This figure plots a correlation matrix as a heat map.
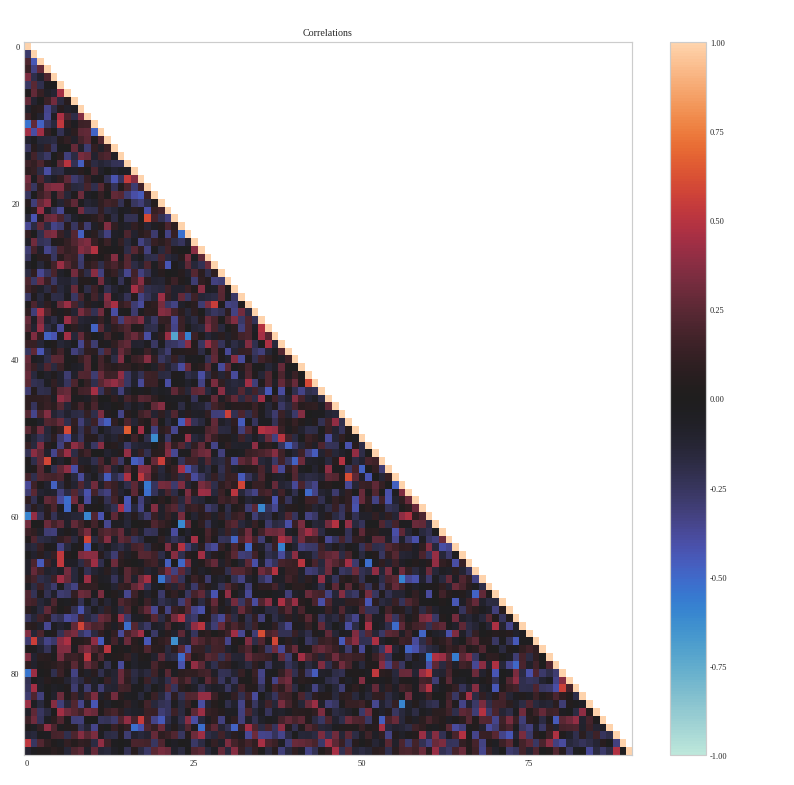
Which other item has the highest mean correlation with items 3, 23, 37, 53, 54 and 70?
2
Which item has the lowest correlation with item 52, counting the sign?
43
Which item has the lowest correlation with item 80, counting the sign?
0
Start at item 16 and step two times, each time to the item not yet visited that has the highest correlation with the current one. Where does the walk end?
57
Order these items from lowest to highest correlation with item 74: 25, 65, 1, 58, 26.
1, 58, 65, 25, 26
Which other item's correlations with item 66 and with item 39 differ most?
61
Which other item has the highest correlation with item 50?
38
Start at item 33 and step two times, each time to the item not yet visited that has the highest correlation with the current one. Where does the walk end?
5
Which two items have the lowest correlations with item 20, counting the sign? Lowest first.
68, 86
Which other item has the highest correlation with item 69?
17
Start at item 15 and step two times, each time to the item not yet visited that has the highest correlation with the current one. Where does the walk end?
6
